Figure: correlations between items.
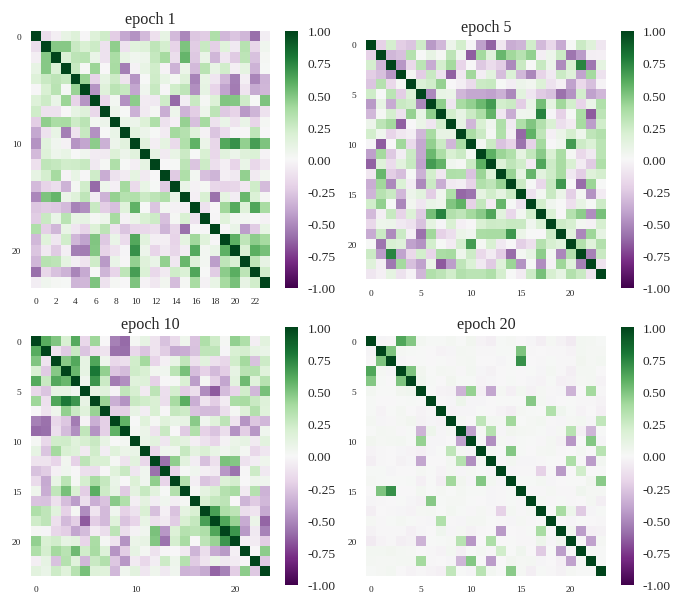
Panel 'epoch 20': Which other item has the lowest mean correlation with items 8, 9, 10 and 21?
19
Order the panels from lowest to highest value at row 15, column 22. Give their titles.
epoch 5, epoch 20, epoch 1, epoch 10
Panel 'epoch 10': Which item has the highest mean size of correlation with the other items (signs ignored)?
6
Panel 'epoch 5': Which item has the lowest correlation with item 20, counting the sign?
1
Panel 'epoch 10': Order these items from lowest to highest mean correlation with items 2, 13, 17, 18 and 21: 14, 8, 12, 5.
12, 5, 14, 8
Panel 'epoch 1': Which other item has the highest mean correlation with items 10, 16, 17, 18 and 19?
20
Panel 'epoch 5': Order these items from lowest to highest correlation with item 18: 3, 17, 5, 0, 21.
5, 0, 3, 21, 17
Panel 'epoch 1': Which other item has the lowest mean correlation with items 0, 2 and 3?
22
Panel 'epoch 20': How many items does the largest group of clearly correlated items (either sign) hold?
6
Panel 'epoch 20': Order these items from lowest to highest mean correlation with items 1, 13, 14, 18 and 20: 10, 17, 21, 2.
10, 17, 21, 2
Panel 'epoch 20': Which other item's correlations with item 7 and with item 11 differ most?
14
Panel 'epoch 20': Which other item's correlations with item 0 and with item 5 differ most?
3
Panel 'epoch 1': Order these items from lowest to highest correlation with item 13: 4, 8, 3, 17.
17, 8, 3, 4
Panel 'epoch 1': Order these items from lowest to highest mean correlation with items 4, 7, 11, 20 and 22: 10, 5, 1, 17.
5, 1, 17, 10
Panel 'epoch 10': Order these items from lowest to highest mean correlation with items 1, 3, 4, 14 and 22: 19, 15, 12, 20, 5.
19, 5, 12, 20, 15
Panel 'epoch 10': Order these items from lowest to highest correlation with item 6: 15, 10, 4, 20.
10, 20, 15, 4
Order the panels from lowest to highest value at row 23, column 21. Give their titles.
epoch 20, epoch 1, epoch 5, epoch 10
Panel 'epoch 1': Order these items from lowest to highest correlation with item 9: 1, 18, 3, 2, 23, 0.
3, 0, 18, 1, 23, 2
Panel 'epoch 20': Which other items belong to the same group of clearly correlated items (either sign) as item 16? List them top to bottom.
6
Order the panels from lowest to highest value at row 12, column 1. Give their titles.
epoch 10, epoch 20, epoch 5, epoch 1
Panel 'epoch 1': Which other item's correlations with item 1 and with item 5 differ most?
6
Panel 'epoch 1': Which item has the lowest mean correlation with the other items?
0
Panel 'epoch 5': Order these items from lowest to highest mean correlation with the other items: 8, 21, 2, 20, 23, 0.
0, 2, 21, 20, 8, 23
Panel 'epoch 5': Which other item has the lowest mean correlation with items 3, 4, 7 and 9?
15
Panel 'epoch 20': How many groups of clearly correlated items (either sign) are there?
7
